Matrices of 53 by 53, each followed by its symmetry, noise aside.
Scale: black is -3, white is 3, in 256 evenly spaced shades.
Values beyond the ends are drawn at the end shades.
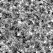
symmetric across the other diagonal.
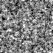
no symmetry.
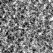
no symmetry.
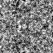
mirrored top to bottom.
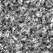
symmetric across the other diagonal.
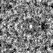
mirrored top to bottom.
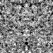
mirrored left to right.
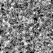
no symmetry.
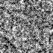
symmetric across the other diagonal.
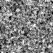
antisymmetric.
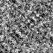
symmetric across the other diagonal.
